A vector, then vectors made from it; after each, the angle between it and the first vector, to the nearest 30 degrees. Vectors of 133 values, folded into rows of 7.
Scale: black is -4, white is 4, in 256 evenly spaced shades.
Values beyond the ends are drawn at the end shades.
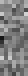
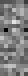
120 degrees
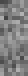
120 degrees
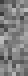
150 degrees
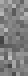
30 degrees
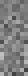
90 degrees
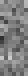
30 degrees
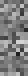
90 degrees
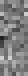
30 degrees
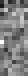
120 degrees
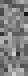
120 degrees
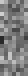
30 degrees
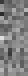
150 degrees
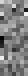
30 degrees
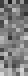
120 degrees
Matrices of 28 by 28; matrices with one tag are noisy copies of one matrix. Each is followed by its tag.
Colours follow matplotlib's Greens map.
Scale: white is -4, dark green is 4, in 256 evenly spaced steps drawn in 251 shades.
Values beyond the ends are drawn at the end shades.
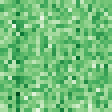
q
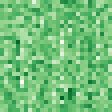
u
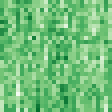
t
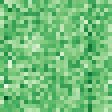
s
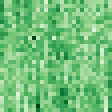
t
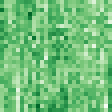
t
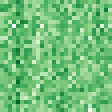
q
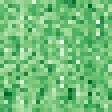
u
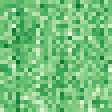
q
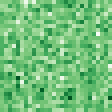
u
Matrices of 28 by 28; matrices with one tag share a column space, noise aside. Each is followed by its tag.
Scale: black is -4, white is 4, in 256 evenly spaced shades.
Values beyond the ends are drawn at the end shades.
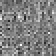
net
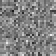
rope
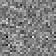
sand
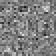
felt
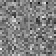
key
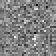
sand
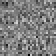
key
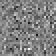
felt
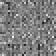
key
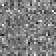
rope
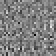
felt
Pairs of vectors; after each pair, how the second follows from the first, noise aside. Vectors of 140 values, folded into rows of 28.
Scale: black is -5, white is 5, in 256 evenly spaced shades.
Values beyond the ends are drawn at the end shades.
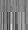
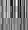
reversed, scaled up.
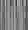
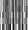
reversed, negated, scaled up.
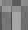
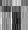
negated, scaled up.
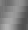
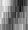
reversed, negated, scaled up.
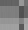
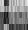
reversed, scaled up.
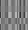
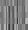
wrapped around.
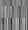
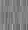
wrapped around, negated, shrunk.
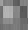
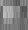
copied.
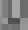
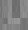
negated, shrunk.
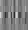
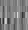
wrapped around.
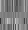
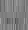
negated, shrunk.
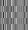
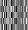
negated, scaled up.
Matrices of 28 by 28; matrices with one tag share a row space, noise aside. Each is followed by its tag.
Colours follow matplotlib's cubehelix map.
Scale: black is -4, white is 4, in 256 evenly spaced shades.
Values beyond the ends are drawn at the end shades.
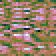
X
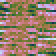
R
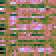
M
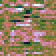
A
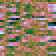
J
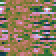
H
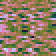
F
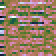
M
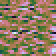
F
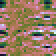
H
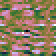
X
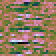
A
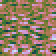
F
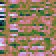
M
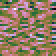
F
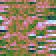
R
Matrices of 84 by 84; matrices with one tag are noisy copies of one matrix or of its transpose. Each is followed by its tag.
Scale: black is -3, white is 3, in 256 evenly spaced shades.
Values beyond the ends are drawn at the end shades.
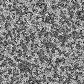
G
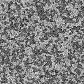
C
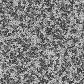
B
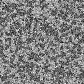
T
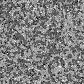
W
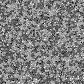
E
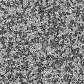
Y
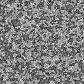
E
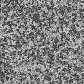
W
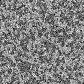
G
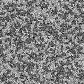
T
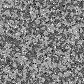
C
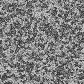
T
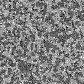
G
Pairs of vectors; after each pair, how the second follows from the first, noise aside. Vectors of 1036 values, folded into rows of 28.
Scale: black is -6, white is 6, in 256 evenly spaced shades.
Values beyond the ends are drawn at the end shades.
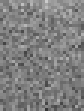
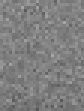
reversed, negated, shrunk.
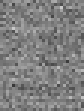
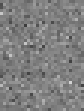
reversed, partly zeroed.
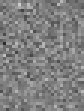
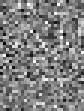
scaled up.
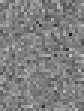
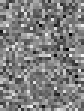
scaled up.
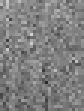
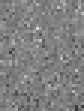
reversed, negated, partly zeroed.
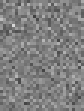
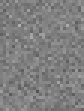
wrapped around, negated, shrunk.
